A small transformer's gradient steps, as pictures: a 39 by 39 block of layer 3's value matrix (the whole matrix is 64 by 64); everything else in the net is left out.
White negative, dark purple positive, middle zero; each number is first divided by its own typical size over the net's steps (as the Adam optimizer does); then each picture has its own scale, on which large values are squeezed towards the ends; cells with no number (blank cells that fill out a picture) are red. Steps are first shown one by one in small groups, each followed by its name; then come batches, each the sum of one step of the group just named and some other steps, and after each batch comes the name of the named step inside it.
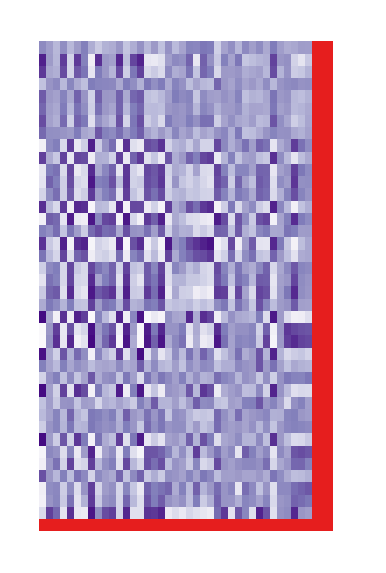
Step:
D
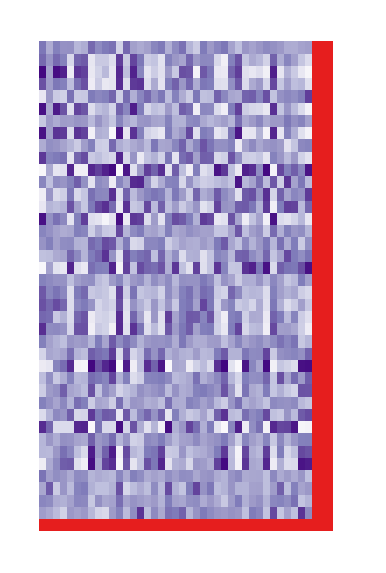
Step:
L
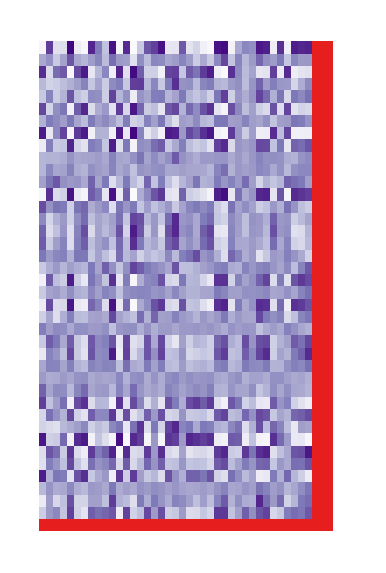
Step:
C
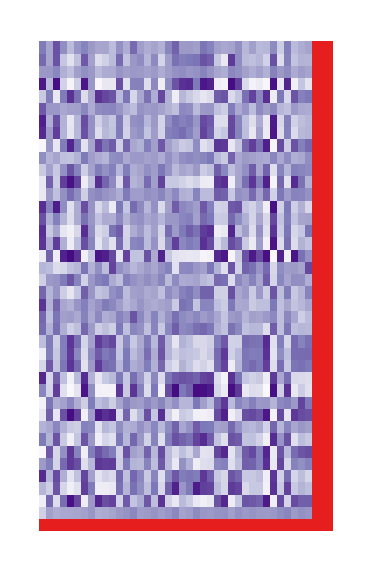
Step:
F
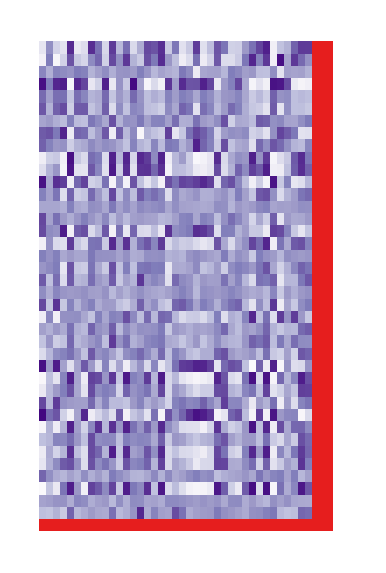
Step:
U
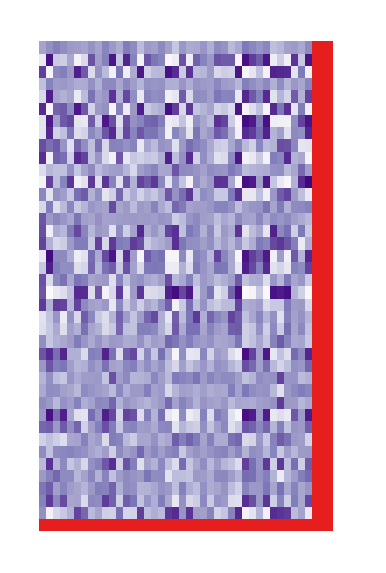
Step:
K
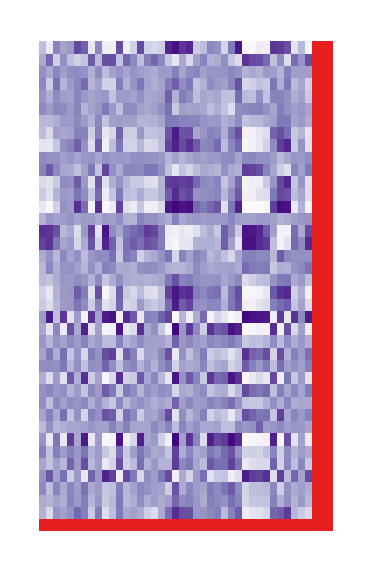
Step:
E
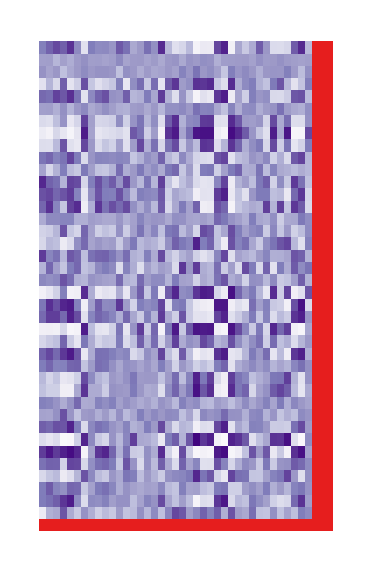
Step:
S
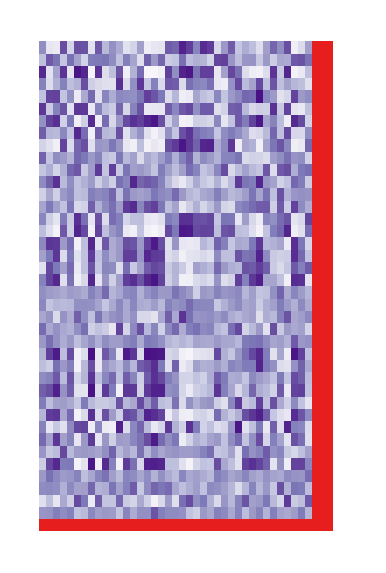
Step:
L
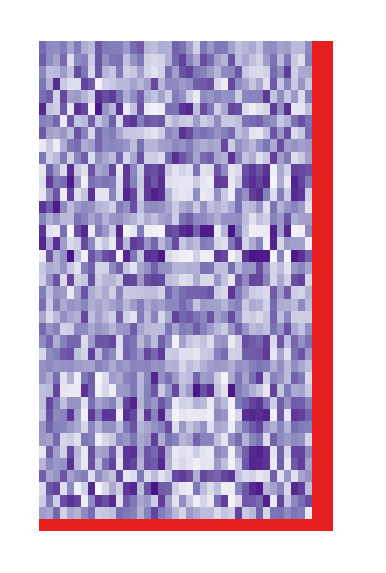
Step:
F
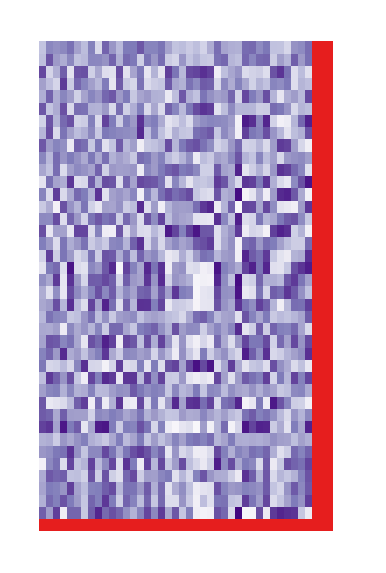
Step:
K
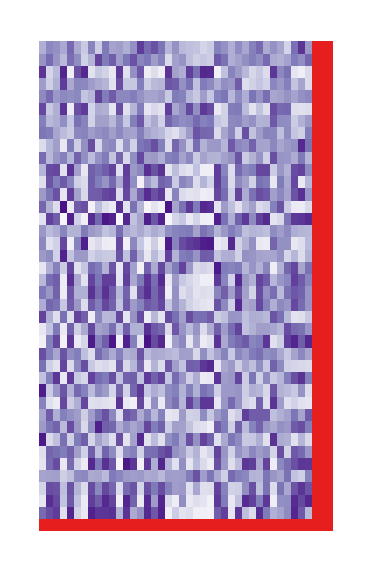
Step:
D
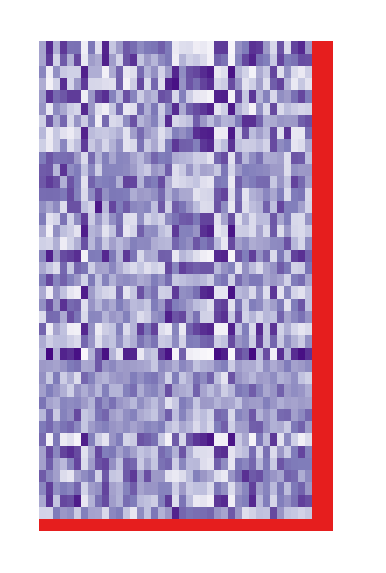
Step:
S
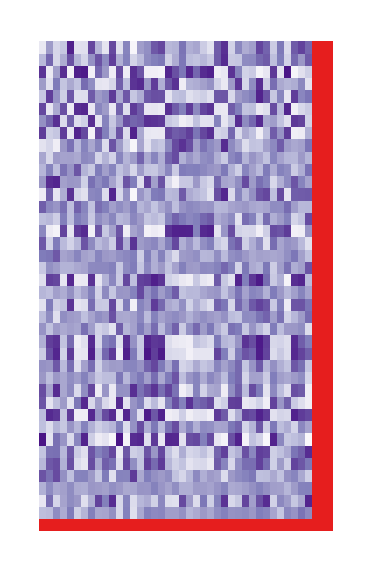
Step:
C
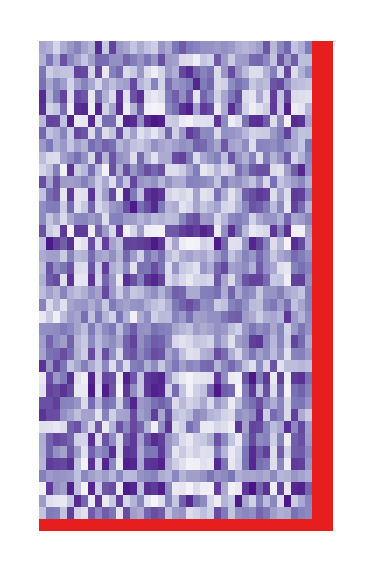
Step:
U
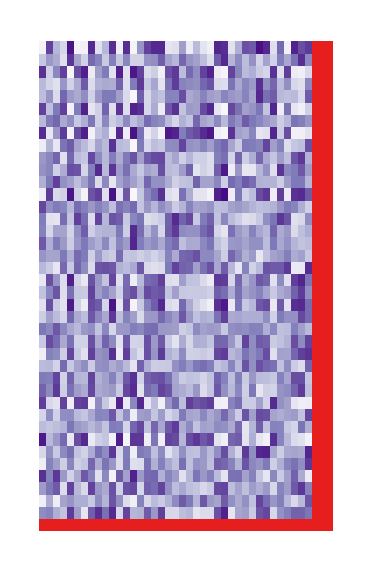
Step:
C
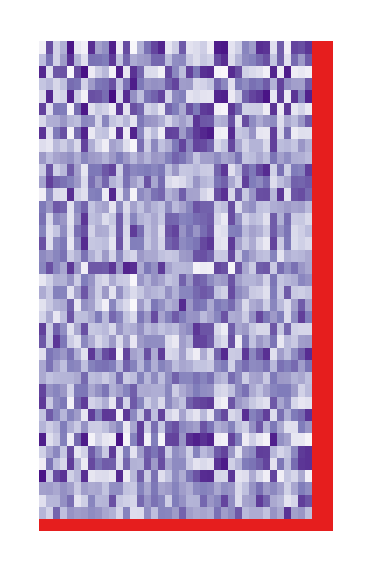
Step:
C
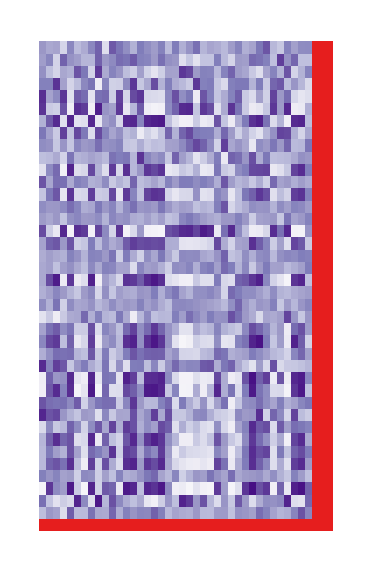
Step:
U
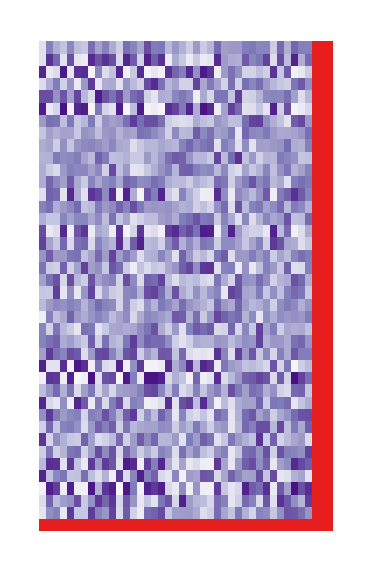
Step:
K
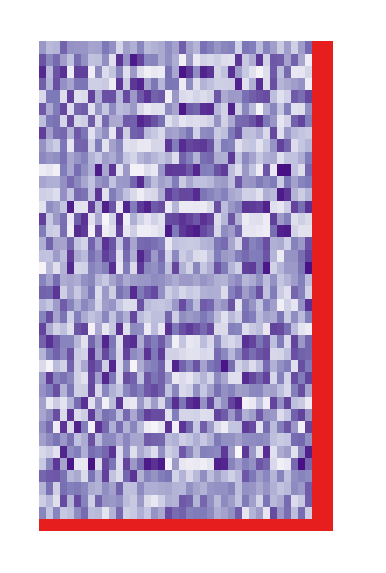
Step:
L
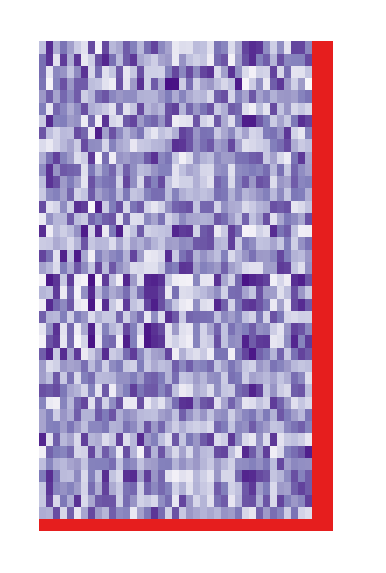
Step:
D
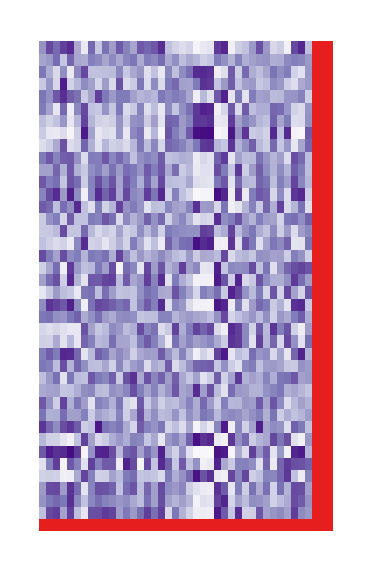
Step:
S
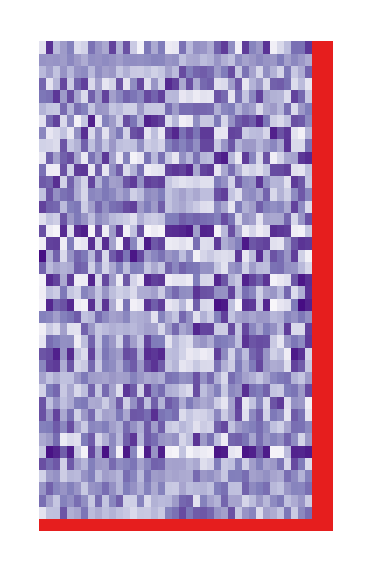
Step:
S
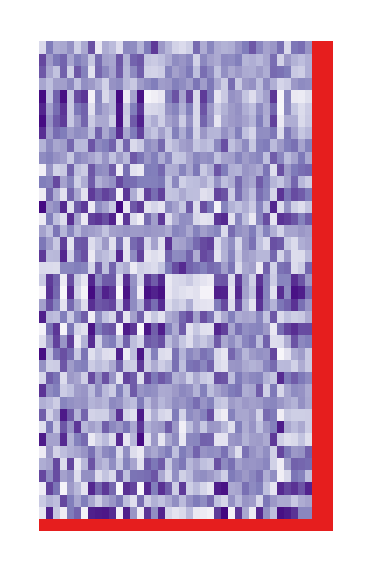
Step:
D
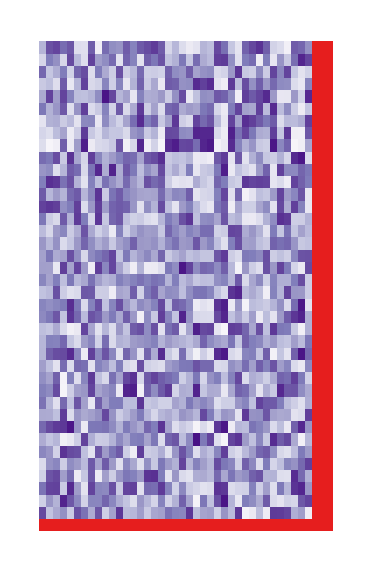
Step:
S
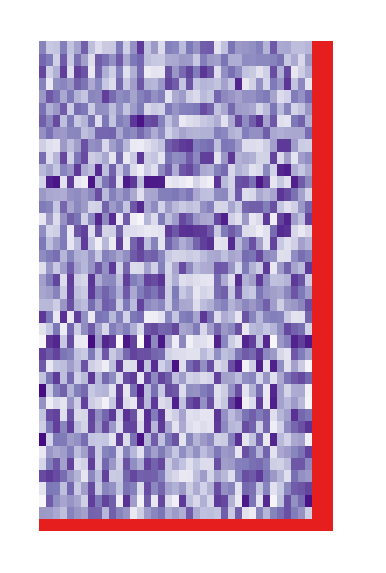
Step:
D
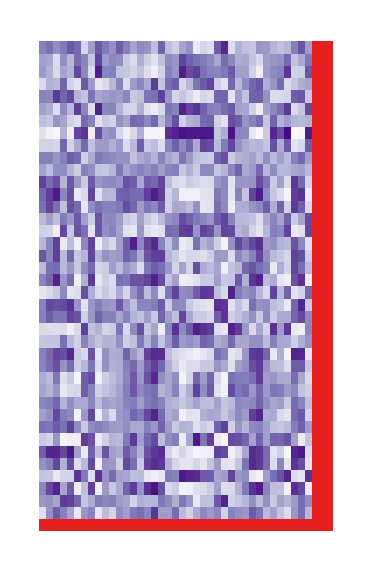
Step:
S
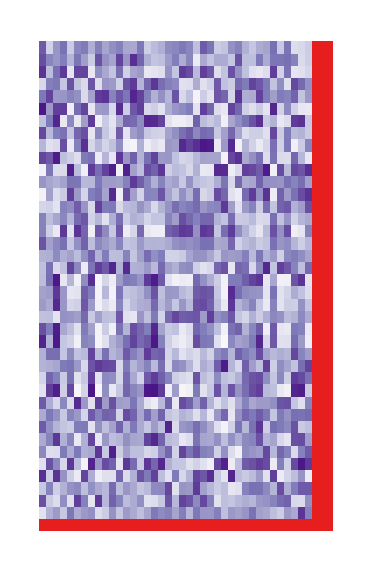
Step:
L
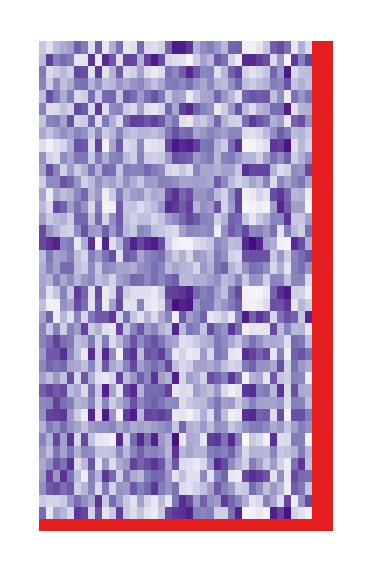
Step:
E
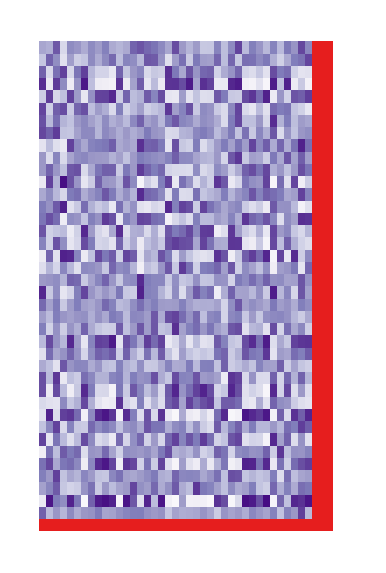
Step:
F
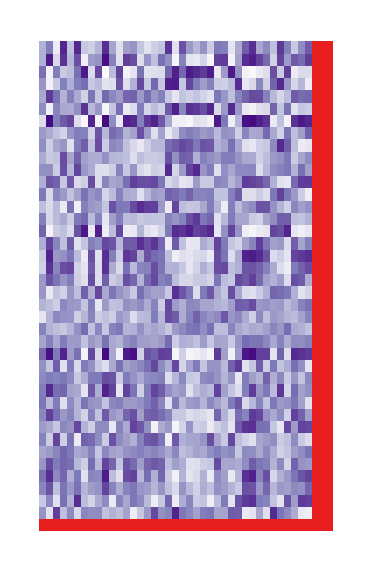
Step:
K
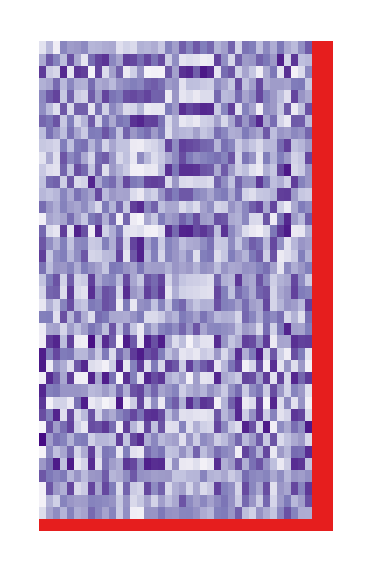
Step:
D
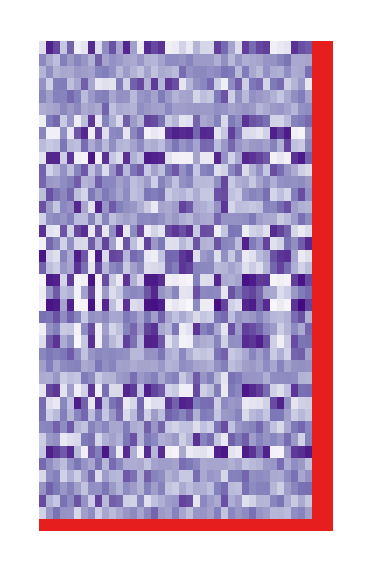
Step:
S
